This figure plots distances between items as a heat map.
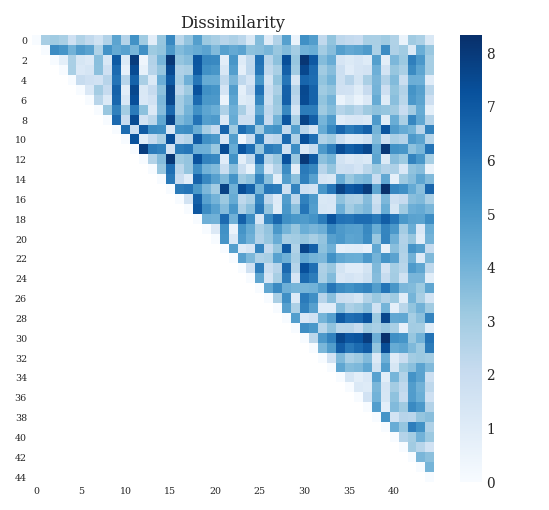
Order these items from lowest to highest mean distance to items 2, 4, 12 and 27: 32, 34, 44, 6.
6, 34, 44, 32
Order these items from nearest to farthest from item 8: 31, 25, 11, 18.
25, 18, 31, 11
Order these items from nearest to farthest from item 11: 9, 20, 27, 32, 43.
9, 20, 43, 32, 27
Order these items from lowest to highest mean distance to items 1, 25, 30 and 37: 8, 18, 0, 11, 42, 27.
42, 0, 11, 18, 27, 8
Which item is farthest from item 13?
15
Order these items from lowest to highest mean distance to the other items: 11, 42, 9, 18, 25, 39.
39, 42, 25, 9, 11, 18
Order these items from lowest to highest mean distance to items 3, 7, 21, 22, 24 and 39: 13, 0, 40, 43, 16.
13, 0, 16, 40, 43
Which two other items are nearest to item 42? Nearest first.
1, 38
